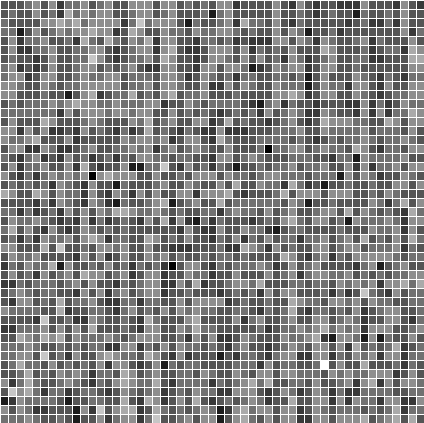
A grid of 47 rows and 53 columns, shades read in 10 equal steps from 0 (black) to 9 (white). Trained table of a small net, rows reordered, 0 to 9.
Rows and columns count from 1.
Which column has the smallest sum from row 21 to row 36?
22
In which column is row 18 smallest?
45
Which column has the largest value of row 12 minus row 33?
10
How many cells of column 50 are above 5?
3
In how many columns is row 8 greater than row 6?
16
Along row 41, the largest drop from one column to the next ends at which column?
42
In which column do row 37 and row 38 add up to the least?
46
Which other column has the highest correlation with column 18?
29
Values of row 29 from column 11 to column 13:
5 3 5
